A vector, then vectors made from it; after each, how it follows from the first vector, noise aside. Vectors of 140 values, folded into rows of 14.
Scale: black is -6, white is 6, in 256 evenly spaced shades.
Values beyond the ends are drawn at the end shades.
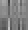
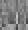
wrapped around.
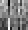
scaled up.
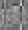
wrapped around.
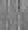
reversed, negated, shrunk.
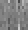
reversed, negated, partly zeroed.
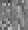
sign-scrambled.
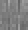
reversed, negated, shrunk.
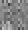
sign-scrambled.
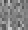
sign-scrambled.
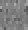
wrapped around, negated, partly zeroed.
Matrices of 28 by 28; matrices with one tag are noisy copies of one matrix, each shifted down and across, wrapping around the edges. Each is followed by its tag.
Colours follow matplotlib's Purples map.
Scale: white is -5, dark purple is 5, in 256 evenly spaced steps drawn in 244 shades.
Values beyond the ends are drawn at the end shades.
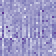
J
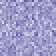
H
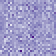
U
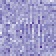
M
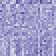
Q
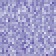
H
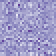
U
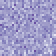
H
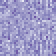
M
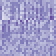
J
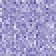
H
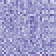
U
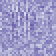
M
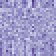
Q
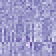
J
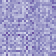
U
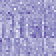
Q
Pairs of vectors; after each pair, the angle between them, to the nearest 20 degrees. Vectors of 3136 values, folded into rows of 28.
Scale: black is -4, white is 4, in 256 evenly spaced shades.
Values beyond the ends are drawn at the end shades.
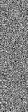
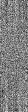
80 degrees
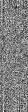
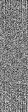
120 degrees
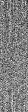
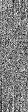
100 degrees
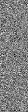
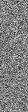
120 degrees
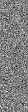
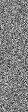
100 degrees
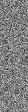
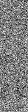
60 degrees
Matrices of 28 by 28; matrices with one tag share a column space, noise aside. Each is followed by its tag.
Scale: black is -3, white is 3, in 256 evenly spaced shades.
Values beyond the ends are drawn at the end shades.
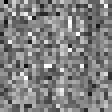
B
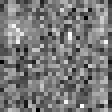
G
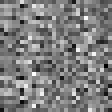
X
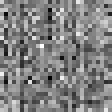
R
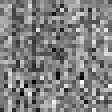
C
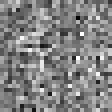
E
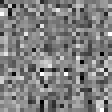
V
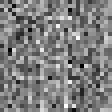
G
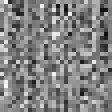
X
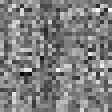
V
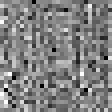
C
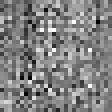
C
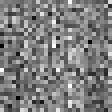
R
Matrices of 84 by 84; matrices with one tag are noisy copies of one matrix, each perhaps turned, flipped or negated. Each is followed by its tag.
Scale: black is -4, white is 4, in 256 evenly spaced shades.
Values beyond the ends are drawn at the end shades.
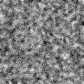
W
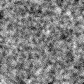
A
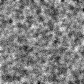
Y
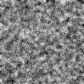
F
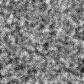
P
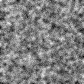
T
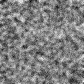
F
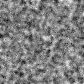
P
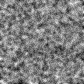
F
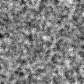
P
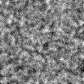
P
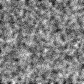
T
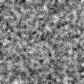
W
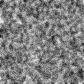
F
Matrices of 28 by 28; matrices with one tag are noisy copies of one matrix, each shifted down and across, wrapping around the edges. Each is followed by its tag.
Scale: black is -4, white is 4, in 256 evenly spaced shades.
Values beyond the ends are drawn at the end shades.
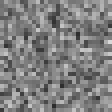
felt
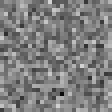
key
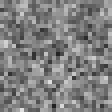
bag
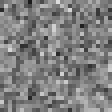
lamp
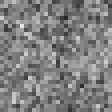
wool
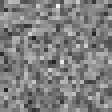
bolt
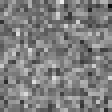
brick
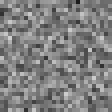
key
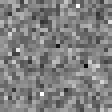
lamp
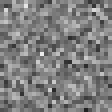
bolt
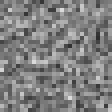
bolt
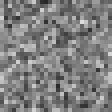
brick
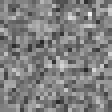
bolt
